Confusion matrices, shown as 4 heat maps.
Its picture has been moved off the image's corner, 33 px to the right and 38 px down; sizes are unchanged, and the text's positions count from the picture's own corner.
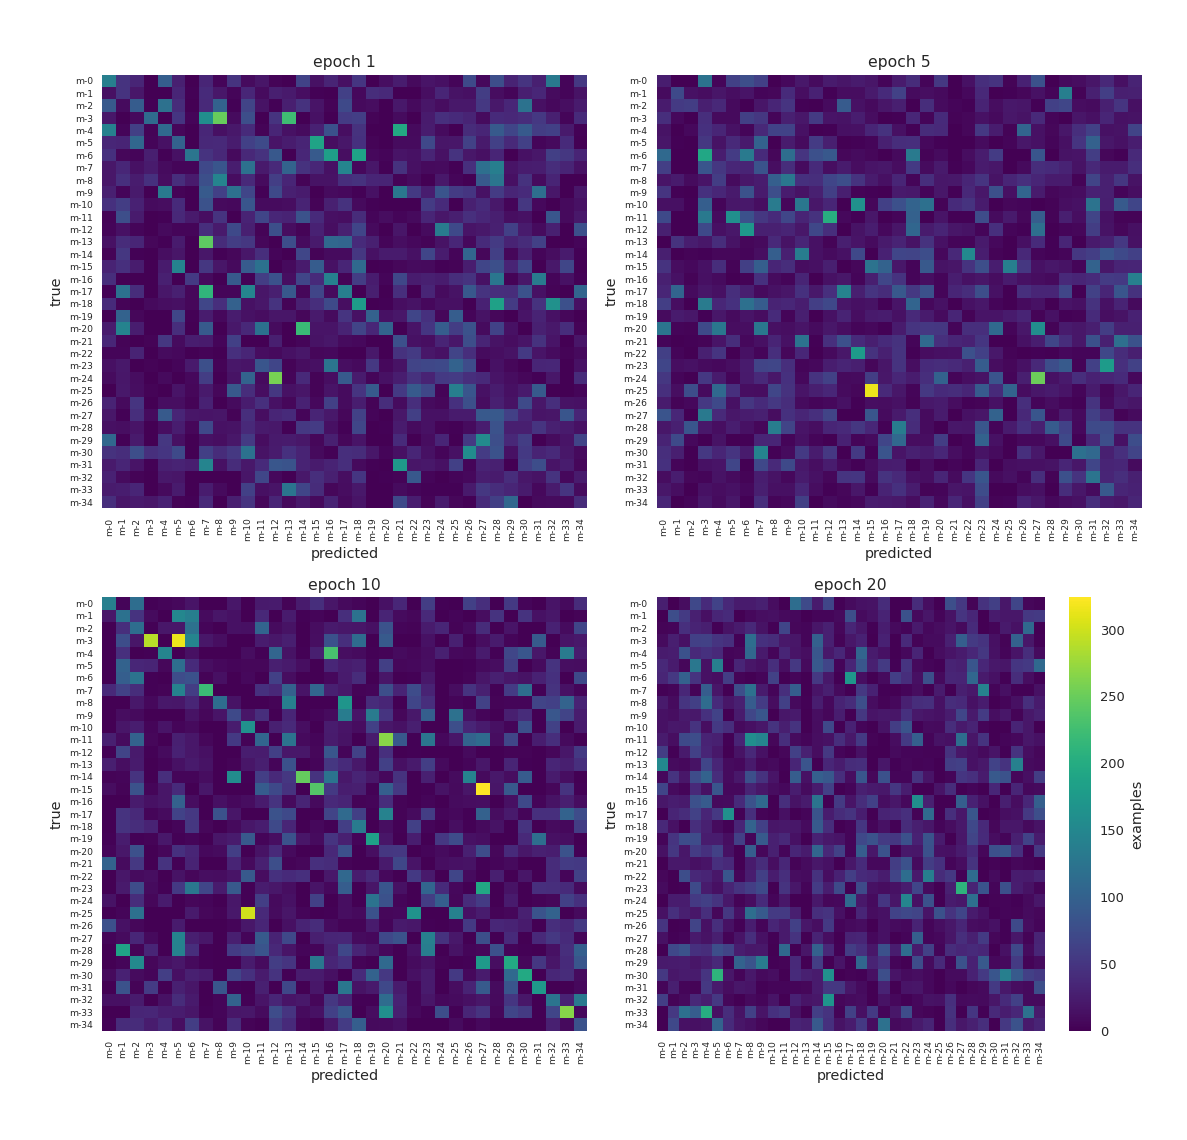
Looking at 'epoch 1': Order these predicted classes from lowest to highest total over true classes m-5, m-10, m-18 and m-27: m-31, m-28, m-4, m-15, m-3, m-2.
m-3, m-31, m-4, m-2, m-15, m-28
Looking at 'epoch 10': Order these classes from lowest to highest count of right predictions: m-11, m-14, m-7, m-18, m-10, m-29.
m-11, m-18, m-10, m-29, m-7, m-14
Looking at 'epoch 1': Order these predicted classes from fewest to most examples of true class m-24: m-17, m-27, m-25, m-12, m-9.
m-9, m-27, m-25, m-17, m-12
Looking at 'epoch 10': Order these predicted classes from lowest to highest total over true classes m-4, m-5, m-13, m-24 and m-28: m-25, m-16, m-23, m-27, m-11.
m-25, m-27, m-11, m-23, m-16
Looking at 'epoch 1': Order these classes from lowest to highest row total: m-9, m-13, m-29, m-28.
m-28, m-29, m-13, m-9
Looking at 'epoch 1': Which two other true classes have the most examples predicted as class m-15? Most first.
m-5, m-6
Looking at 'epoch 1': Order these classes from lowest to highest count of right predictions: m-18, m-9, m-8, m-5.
m-5, m-9, m-8, m-18
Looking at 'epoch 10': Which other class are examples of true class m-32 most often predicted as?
m-34
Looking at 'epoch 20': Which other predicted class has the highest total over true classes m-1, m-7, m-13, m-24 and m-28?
m-22
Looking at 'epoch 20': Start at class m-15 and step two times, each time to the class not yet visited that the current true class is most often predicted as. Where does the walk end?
m-3
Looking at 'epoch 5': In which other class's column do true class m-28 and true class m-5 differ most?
m-8
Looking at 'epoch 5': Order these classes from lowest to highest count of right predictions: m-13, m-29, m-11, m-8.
m-13, m-11, m-29, m-8
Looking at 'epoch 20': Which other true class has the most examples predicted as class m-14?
m-16
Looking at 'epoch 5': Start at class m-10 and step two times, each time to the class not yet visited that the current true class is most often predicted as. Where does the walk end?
m-22
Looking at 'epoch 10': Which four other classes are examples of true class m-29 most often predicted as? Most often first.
m-27, m-2, m-15, m-20
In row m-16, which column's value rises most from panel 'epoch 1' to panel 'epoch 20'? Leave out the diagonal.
m-23
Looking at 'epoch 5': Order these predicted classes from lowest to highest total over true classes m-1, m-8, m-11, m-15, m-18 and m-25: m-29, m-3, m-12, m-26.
m-26, m-29, m-3, m-12
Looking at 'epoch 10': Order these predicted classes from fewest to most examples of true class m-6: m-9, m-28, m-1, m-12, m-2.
m-9, m-28, m-12, m-1, m-2
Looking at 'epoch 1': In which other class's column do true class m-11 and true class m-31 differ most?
m-21
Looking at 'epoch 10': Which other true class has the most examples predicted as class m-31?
m-19
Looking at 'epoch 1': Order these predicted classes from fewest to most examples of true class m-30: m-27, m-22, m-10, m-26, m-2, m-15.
m-15, m-22, m-27, m-2, m-10, m-26
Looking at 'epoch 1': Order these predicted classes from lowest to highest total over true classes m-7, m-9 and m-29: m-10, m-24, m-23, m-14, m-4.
m-23, m-14, m-24, m-4, m-10
